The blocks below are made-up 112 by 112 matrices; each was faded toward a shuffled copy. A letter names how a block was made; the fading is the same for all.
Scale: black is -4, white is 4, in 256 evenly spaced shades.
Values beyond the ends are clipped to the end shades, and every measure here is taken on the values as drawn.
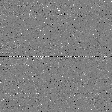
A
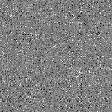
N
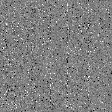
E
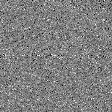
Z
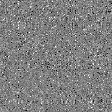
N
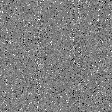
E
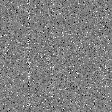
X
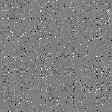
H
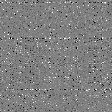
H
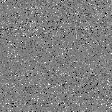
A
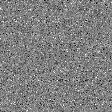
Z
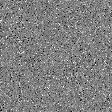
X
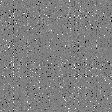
H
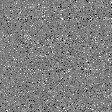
A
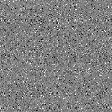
N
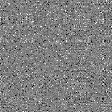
N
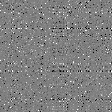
H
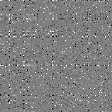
H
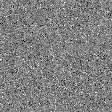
Z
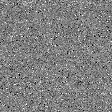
Z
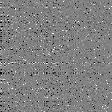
H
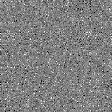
N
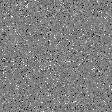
A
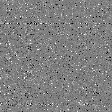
A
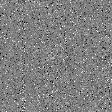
E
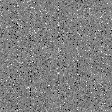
E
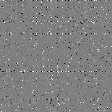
H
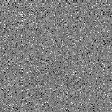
N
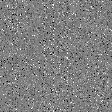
E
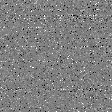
A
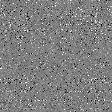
A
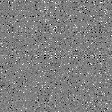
H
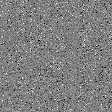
E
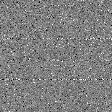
Z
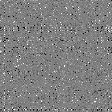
H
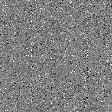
X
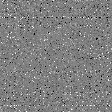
A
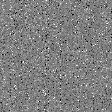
E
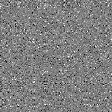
N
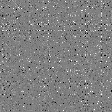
H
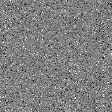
X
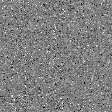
X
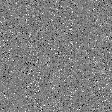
E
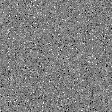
X
